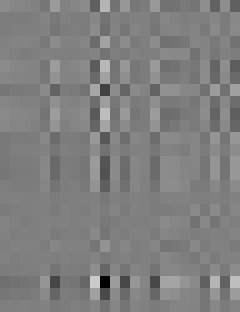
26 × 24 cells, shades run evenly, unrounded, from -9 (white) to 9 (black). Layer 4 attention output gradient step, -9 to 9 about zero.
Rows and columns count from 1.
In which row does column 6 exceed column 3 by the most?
24
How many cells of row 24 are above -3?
21
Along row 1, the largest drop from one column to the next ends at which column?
11
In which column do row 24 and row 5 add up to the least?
10
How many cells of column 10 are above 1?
7
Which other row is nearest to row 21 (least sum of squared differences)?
4
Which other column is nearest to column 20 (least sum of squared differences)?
15
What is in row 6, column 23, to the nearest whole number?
-1
